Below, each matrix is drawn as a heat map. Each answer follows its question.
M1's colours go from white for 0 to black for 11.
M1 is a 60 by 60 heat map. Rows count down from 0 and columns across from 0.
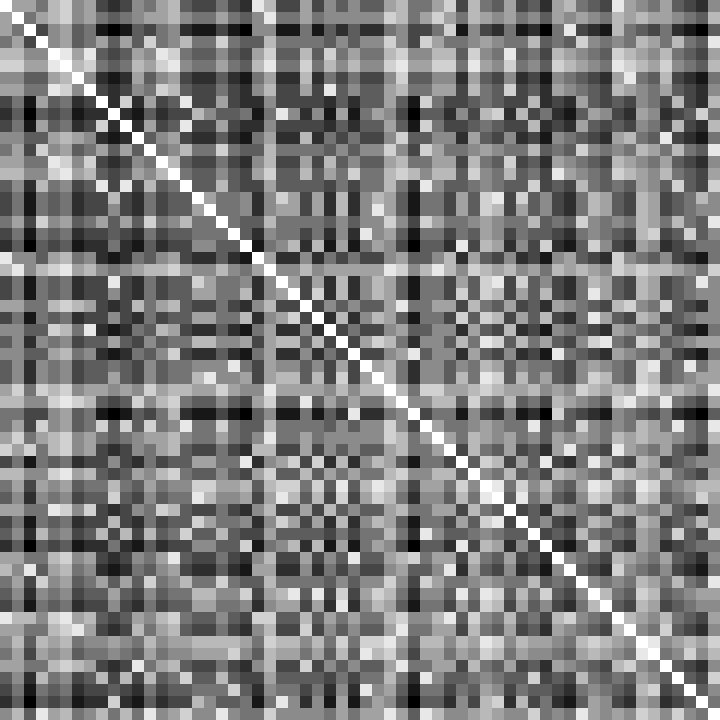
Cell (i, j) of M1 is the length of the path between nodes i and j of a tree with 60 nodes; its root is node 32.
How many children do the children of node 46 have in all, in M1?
1
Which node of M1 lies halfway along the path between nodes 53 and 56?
59
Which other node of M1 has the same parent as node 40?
54
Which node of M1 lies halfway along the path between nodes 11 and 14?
33
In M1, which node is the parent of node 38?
49
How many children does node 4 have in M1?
3
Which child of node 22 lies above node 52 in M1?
5
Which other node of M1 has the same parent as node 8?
10
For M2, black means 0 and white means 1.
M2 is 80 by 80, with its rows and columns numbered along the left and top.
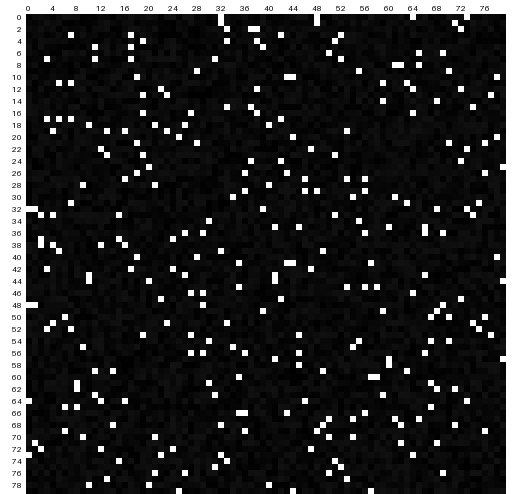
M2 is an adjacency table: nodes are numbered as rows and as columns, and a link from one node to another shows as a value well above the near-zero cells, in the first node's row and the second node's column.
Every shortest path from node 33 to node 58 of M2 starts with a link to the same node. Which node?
node 4
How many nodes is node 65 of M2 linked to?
3
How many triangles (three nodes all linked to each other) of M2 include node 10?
0
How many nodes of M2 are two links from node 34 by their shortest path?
3
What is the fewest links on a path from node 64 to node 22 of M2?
2
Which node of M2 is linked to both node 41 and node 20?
node 44
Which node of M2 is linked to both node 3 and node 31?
node 7
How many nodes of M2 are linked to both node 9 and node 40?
1
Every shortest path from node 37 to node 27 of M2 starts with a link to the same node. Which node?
node 2
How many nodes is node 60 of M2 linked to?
3
